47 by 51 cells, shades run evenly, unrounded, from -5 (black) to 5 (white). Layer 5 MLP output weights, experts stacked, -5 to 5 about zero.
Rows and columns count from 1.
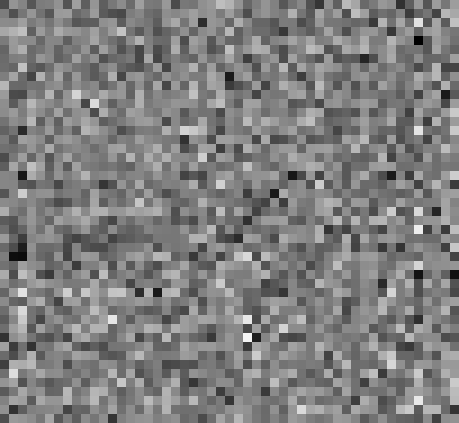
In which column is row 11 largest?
9
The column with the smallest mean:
46
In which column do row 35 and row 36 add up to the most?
3
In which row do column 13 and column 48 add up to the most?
36
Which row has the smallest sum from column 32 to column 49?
20
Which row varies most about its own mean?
33
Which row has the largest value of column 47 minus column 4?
45
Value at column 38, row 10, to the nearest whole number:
-2
